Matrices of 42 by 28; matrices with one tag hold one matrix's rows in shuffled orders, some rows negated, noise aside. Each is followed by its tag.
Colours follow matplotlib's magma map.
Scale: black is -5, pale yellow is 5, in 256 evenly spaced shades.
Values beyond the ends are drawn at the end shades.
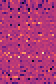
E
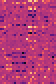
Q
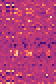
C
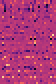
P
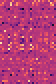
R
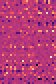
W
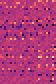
W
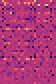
P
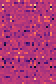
P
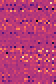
W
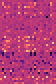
P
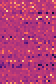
W
